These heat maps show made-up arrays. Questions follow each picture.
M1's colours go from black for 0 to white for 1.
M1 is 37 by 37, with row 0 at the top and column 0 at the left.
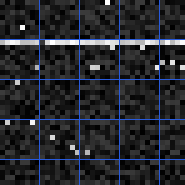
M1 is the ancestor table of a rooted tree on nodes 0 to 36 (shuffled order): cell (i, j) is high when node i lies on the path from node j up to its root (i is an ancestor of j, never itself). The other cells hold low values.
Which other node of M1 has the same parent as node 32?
34
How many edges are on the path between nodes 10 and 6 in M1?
4
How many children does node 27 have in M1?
1
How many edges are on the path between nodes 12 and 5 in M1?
2
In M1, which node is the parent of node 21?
0
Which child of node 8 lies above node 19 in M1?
13
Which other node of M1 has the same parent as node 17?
15
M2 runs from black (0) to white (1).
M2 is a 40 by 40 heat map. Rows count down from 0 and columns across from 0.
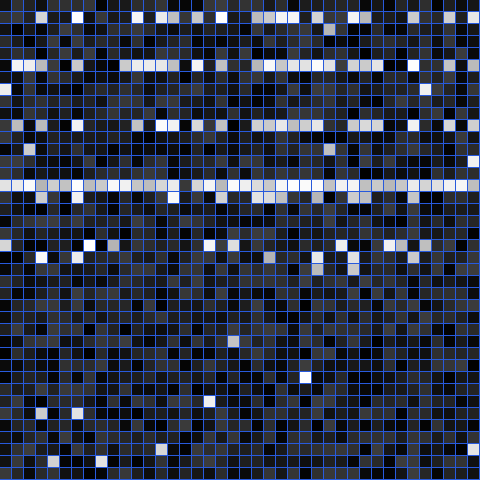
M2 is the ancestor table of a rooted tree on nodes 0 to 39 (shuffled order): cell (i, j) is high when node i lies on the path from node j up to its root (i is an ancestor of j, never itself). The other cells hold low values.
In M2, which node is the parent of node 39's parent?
37
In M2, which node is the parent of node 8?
38
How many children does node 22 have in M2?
2
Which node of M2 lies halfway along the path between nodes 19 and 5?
20
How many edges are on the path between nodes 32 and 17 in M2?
3
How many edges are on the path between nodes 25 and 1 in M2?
3
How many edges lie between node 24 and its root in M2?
4
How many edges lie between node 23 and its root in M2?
5
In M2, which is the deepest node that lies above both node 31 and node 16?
10
